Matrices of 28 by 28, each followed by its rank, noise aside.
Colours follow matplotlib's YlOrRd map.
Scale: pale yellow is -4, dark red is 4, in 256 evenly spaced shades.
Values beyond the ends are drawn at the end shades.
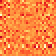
three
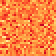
five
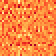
five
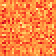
six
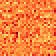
six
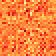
six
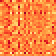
three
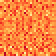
four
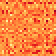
five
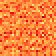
six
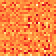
five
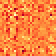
four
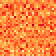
five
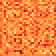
seven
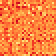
six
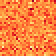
seven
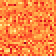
six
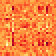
three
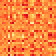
three
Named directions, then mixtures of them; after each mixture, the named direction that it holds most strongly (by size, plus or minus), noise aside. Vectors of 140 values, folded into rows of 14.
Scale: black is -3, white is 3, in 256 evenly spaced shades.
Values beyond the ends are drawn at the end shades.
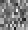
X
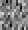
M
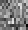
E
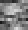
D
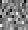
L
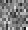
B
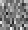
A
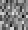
M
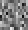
A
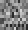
X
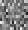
A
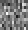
A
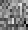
E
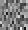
A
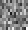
B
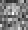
D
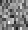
E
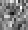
M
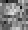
D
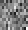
B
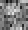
D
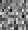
L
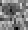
D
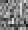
E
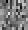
M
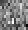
E
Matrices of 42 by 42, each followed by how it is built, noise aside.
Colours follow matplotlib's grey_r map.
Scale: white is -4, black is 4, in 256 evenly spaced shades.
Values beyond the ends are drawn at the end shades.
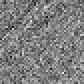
Hankel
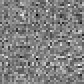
low rank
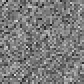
Hankel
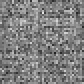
blocks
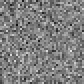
noise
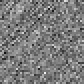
Hankel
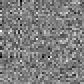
low rank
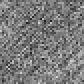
Hankel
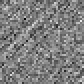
Hankel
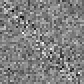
banded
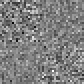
block diagonal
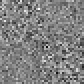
block diagonal
